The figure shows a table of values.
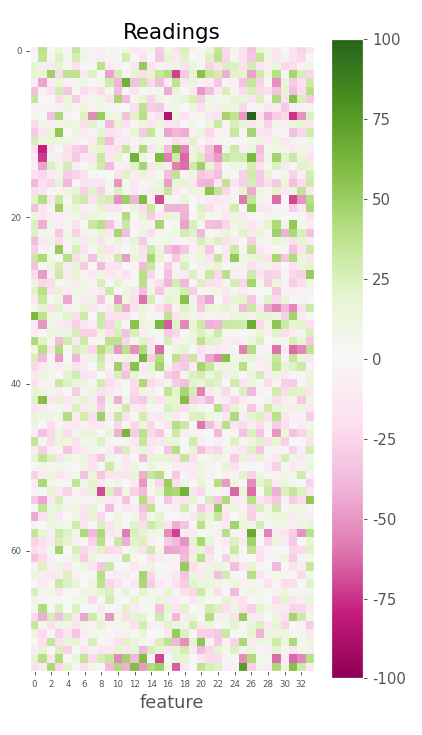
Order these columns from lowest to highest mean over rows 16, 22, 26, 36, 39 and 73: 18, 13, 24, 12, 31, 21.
31, 12, 21, 24, 13, 18
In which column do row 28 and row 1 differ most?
26
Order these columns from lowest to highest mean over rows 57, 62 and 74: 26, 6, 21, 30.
6, 26, 30, 21
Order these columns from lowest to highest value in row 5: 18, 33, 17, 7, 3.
7, 18, 17, 3, 33
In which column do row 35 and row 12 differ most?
1
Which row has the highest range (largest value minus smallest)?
8
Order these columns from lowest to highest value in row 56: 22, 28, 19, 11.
19, 11, 28, 22
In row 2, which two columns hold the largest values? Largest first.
13, 8
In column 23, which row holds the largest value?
37
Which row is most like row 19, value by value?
10
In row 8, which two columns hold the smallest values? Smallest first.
16, 31
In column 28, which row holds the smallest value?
58
